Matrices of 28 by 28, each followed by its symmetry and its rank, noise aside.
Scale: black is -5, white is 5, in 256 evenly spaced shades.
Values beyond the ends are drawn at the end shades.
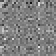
no symmetry, rank four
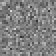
symmetric, rank six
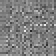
no symmetry, rank six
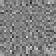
no symmetry, rank four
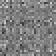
no symmetry, rank five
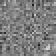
symmetric, rank five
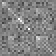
symmetric, rank five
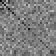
symmetric, rank six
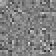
symmetric, rank five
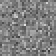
symmetric, rank six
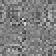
no symmetry, rank four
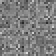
symmetric, rank five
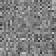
no symmetry, rank six
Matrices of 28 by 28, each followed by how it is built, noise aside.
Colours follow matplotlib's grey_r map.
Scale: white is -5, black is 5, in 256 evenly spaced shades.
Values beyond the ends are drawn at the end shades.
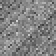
Hankel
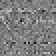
uneven rows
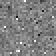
sparse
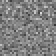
repeating columns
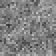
smooth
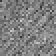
Hankel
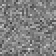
noise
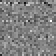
uneven rows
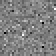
sparse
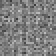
blocks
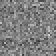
noise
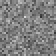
noise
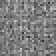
blocks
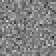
noise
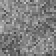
smooth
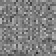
blocks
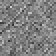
Hankel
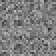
blocks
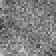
smooth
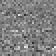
uneven rows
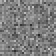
blocks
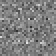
uneven rows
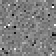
sparse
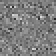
uneven rows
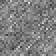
Hankel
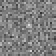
blocks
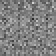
repeating columns
